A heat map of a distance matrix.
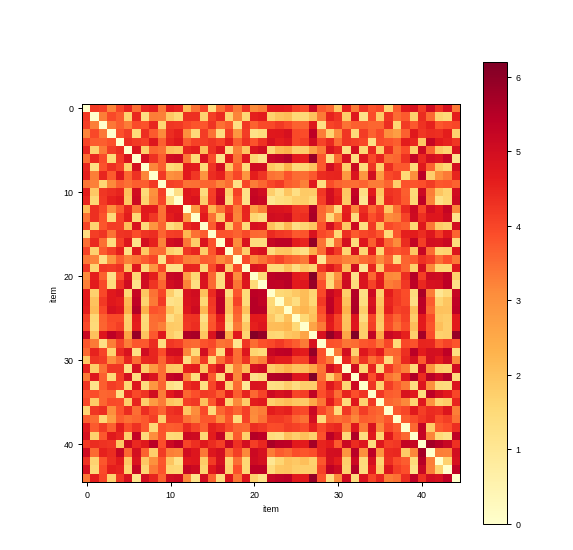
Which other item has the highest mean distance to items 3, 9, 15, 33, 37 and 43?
40
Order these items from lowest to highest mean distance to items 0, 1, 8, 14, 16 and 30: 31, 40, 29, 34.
31, 29, 34, 40
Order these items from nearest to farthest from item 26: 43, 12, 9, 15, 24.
43, 24, 9, 15, 12
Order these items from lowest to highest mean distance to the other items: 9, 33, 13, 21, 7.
33, 7, 9, 13, 21
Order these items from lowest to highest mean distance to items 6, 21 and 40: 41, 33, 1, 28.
28, 1, 33, 41
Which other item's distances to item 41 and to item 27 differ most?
38
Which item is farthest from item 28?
27
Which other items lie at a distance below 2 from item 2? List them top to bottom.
9, 18, 28, 37
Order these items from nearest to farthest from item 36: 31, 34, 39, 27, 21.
21, 34, 31, 39, 27
